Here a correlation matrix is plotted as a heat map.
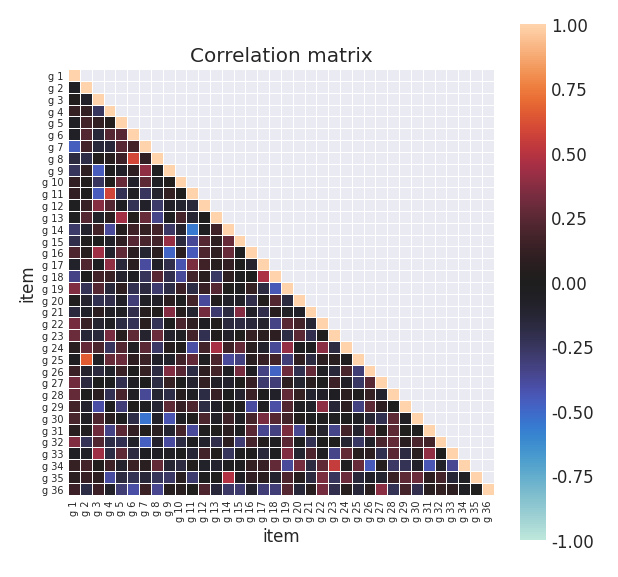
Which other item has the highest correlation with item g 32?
g 1
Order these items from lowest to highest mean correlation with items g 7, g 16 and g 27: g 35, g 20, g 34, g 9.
g 20, g 35, g 9, g 34
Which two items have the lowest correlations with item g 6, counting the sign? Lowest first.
g 36, g 20
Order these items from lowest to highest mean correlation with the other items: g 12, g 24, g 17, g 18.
g 18, g 17, g 12, g 24
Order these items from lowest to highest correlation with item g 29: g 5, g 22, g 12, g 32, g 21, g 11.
g 5, g 12, g 21, g 32, g 11, g 22
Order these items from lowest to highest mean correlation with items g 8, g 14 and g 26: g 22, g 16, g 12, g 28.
g 22, g 12, g 28, g 16
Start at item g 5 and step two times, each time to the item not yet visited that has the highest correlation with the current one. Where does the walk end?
g 24
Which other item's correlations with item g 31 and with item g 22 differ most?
g 34
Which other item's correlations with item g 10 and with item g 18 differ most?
g 17
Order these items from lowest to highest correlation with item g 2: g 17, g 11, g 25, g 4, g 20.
g 20, g 11, g 4, g 17, g 25
